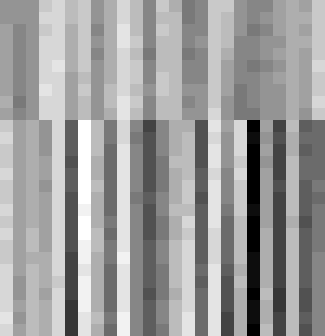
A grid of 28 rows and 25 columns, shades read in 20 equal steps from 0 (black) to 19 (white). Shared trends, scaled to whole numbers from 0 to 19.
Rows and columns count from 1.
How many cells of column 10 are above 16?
20
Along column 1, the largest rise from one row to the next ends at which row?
11
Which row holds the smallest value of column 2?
9
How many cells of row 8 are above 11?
15
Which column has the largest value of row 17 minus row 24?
18
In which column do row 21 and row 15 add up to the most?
7
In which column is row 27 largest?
10
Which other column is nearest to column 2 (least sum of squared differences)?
21
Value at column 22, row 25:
4
